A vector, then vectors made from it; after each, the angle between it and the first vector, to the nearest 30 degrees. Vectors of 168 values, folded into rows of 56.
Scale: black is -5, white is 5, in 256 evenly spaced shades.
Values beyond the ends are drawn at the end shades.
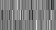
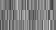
60 degrees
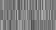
90 degrees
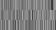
60 degrees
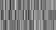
90 degrees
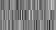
150 degrees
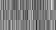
120 degrees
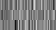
60 degrees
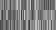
60 degrees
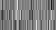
30 degrees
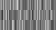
60 degrees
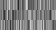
90 degrees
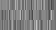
30 degrees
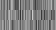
120 degrees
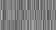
90 degrees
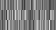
60 degrees
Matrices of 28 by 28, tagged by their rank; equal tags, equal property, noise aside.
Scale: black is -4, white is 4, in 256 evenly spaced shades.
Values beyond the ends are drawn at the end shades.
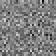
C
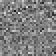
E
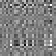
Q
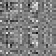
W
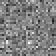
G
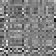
W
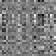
Q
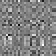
W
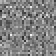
G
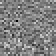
G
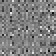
W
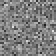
G
